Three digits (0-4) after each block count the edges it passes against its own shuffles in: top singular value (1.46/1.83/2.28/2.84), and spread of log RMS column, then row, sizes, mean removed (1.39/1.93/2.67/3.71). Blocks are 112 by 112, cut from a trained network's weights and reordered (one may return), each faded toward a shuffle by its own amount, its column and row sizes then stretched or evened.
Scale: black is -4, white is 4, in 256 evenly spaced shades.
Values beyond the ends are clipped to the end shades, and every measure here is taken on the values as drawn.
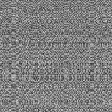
4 1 1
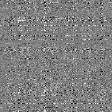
0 3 4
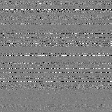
3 0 4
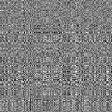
4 2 4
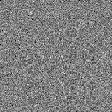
2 0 0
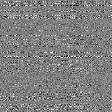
3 1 4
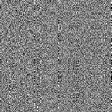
3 3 0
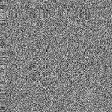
3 1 0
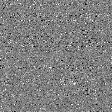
0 0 3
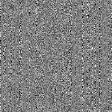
0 4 0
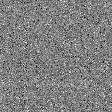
0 1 0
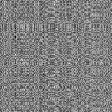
4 2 2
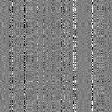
4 4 1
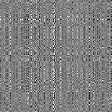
4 4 2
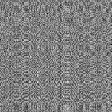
4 2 2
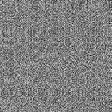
3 1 0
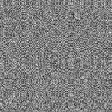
4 1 2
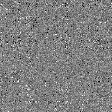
0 2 2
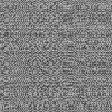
4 0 1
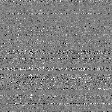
0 1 4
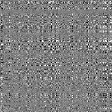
4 3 4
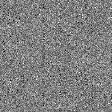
0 2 1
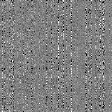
2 4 0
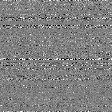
2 0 4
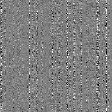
3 4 0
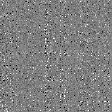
0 3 2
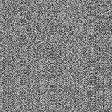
3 0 0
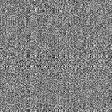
3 0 2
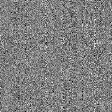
1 3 0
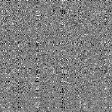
3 3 3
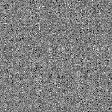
2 2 0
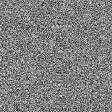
2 1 1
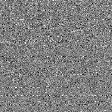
1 0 3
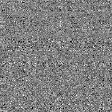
1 2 3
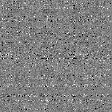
1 2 3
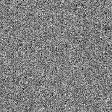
1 1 0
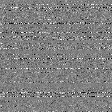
1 0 4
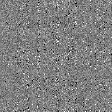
0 3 1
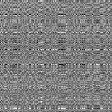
4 2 3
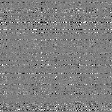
1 2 4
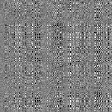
4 4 3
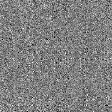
1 2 2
